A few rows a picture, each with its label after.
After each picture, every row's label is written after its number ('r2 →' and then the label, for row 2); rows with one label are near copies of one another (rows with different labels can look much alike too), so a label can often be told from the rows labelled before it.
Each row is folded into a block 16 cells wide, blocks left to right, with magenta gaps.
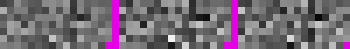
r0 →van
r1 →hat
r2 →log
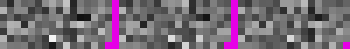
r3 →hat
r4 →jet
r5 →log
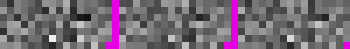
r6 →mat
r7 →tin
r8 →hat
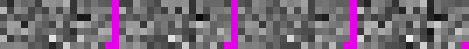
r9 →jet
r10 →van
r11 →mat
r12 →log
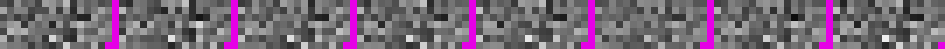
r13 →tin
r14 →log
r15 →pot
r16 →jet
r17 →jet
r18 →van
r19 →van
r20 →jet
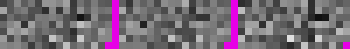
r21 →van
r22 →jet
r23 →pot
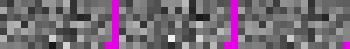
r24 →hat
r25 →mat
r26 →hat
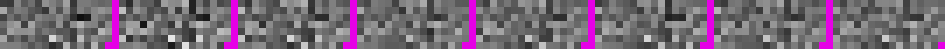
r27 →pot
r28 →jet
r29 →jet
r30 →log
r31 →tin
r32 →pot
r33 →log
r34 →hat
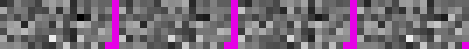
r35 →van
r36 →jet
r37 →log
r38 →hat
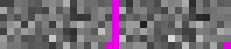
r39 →log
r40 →jet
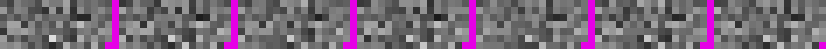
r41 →mat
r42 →van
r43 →log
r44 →van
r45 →pot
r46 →tin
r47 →van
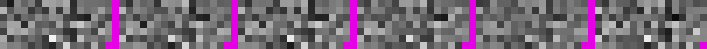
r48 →hat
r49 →jet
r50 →hat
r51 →tin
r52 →van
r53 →log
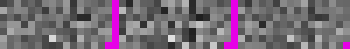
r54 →pot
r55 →log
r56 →jet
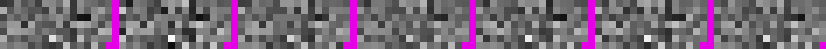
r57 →pot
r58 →log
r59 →van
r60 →mat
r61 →mat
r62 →hat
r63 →mat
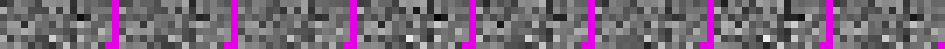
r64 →van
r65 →van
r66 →mat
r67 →van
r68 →jet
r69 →log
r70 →hat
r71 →van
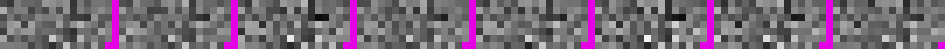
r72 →hat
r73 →tin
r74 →mat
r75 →mat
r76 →hat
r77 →mat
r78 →jet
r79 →jet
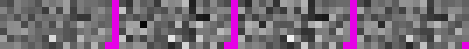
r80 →mat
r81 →jet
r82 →hat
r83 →hat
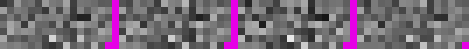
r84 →pot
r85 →tin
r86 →hat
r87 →jet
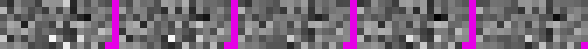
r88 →jet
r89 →mat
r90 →log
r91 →van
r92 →log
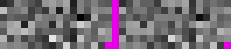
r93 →van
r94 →van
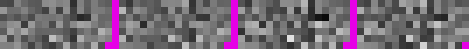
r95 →van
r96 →jet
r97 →mat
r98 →tin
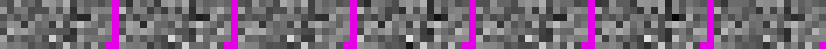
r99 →tin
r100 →hat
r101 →tin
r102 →log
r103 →tin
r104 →van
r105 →log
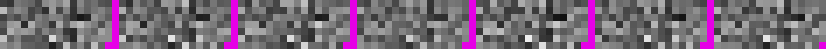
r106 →log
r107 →jet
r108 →tin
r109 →hat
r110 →tin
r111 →mat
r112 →hat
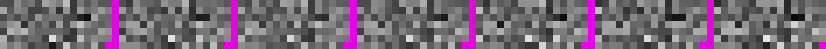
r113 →tin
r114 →mat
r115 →tin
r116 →mat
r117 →jet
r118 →pot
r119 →van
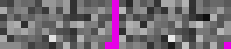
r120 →hat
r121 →hat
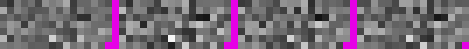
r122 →jet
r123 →hat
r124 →van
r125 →tin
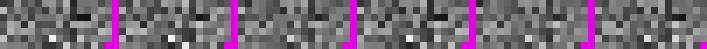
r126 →pot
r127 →tin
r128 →log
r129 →pot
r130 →van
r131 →mat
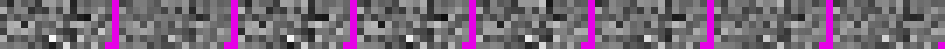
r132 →hat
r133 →van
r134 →hat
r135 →hat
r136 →jet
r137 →van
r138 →tin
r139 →pot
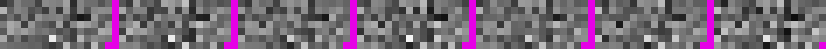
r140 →pot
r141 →tin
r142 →hat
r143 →mat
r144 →van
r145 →jet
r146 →log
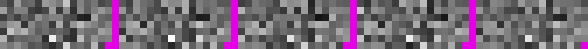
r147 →tin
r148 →mat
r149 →van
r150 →jet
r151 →mat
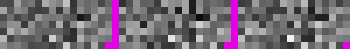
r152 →tin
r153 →van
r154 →tin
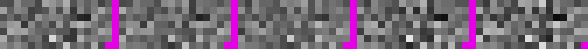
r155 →tin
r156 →pot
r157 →mat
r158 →mat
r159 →tin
